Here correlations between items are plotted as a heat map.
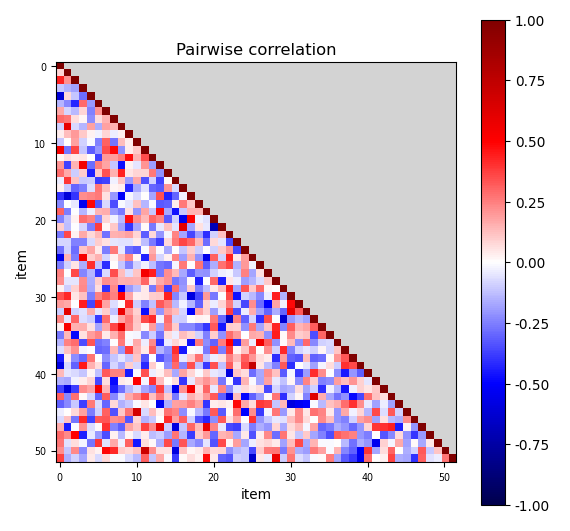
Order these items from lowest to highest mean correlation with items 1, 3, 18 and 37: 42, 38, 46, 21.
42, 21, 46, 38
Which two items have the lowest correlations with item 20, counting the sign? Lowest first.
21, 16
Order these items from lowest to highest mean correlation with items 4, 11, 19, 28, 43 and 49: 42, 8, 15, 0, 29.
15, 29, 8, 42, 0
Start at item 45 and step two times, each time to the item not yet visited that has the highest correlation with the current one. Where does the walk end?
41
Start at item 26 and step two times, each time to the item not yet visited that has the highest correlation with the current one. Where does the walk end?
22
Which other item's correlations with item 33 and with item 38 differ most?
43
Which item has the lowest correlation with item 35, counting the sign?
2
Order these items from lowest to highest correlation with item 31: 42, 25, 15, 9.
15, 42, 25, 9
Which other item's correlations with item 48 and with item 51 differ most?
28
